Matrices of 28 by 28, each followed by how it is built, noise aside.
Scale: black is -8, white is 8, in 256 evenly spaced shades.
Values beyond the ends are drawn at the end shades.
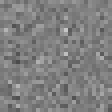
low rank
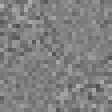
block diagonal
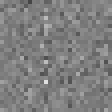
uneven columns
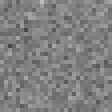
noise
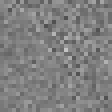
upper triangular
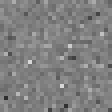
sparse
